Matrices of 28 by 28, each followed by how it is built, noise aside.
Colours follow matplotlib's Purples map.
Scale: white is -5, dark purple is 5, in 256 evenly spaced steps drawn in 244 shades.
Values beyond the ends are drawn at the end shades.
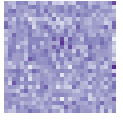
low rank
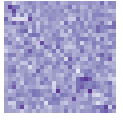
banded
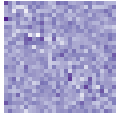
banded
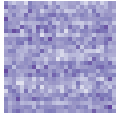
blocks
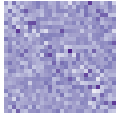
banded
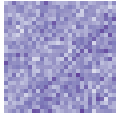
Hankel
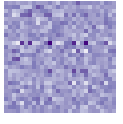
low rank
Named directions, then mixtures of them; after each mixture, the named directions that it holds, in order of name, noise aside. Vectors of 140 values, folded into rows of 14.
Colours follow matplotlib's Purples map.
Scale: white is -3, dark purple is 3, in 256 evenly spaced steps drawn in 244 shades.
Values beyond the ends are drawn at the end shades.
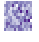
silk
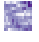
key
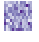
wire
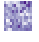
key, wire.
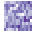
key, silk.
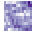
key.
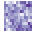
key, wire.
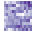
key, silk.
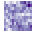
key, wire.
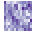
key, silk.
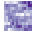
key.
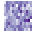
silk.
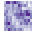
key, silk.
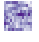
key, wire.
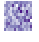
silk.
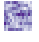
key, wire.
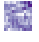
key.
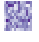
silk, wire.
